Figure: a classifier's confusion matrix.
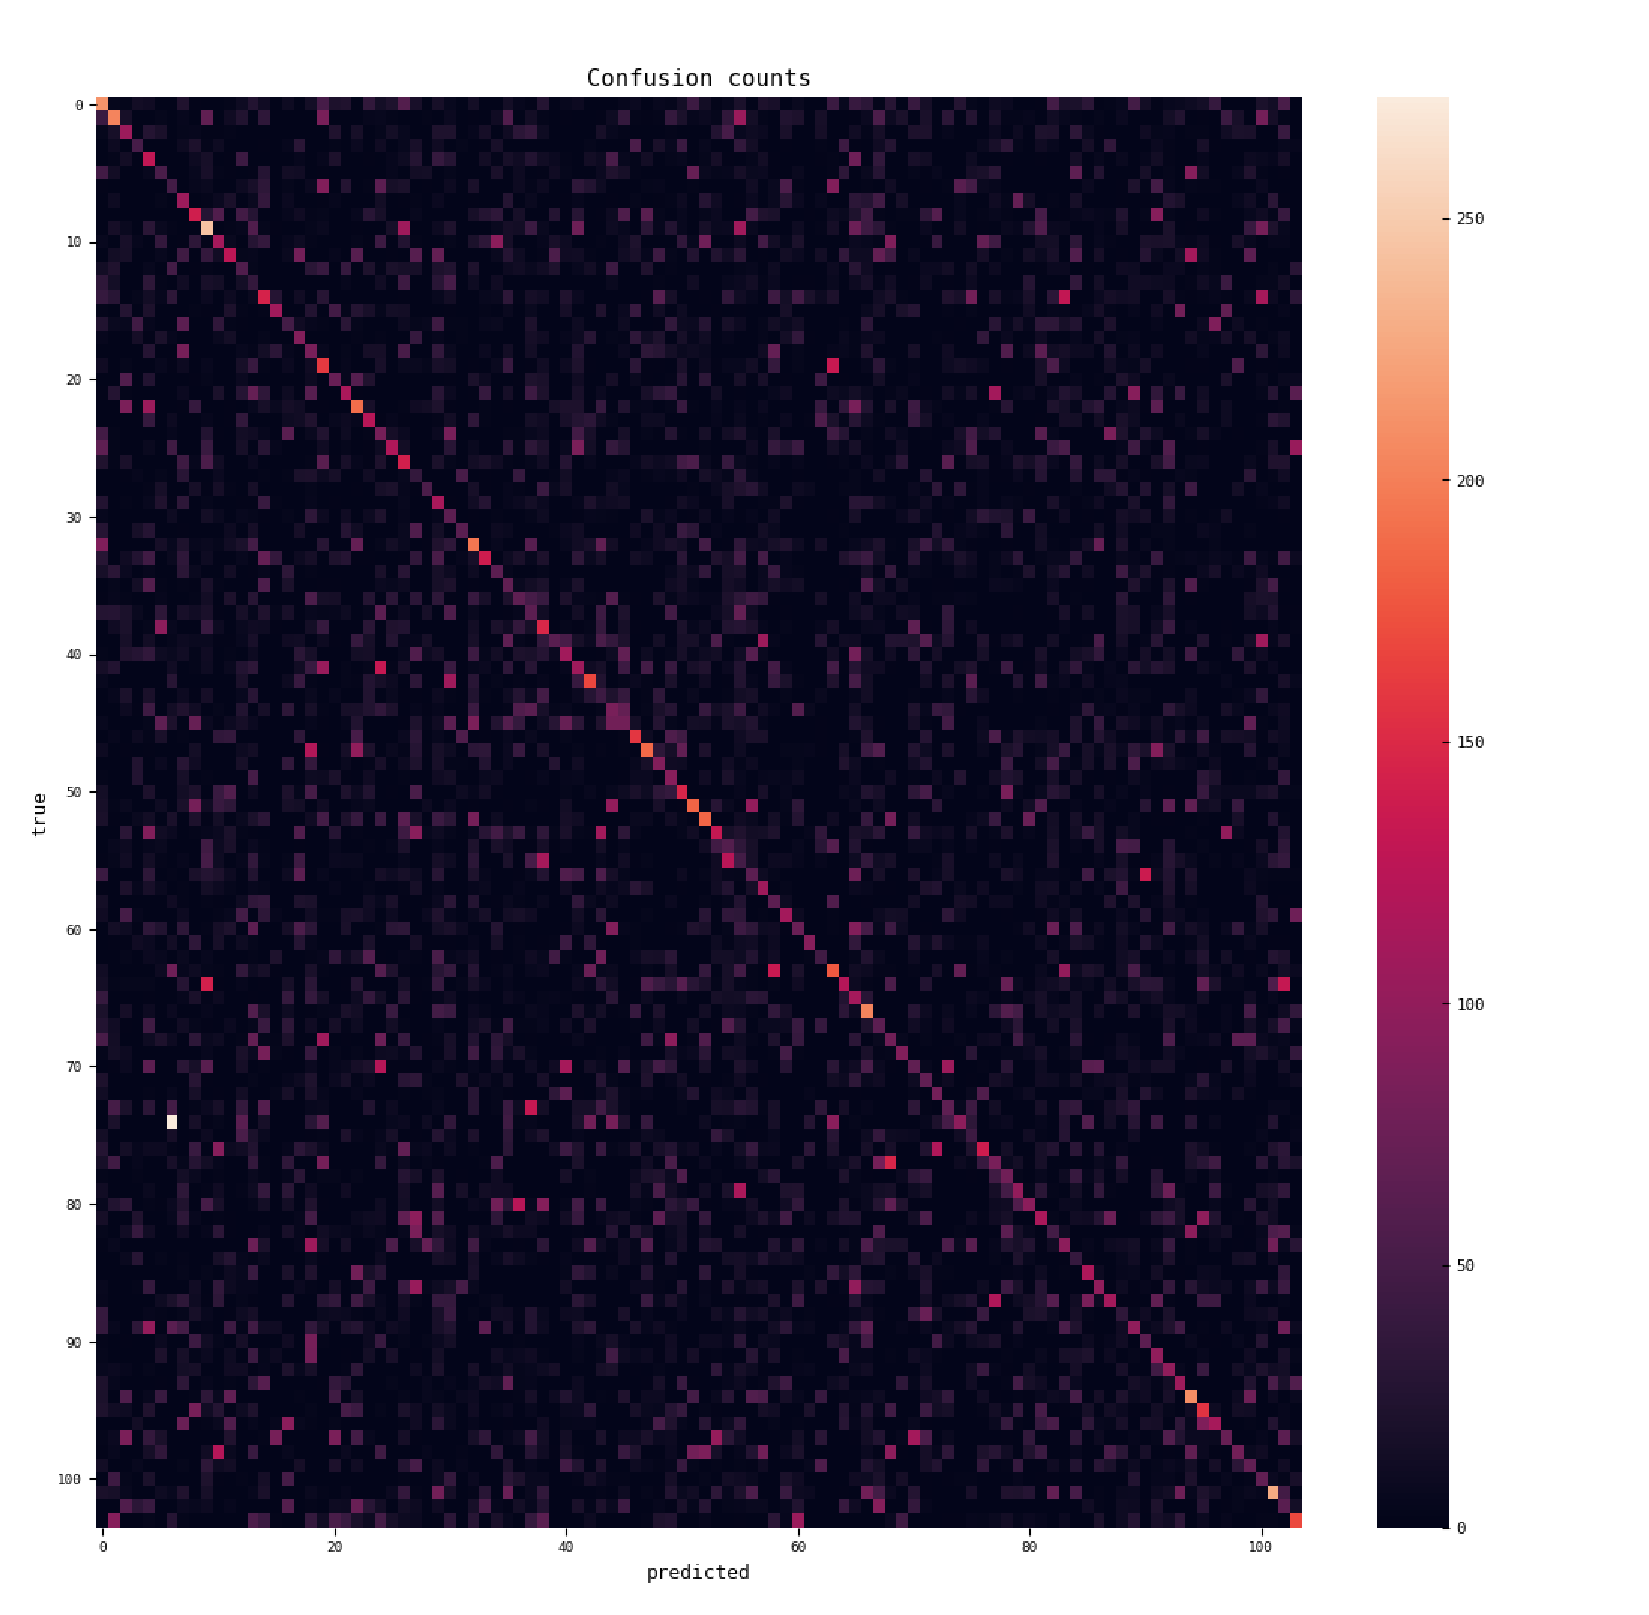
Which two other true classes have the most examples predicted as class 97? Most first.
53, 15
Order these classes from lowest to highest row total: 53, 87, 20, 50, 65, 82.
20, 65, 82, 50, 87, 53
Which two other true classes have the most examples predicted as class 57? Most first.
39, 98
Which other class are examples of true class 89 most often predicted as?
4
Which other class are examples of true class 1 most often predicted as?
55
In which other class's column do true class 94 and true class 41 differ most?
24
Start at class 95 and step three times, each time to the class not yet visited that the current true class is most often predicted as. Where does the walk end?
18
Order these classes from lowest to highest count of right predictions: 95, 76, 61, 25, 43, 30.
43, 30, 61, 25, 76, 95
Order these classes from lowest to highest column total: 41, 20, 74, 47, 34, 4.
74, 20, 34, 47, 41, 4
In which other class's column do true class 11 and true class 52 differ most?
94
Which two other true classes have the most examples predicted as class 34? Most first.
10, 80
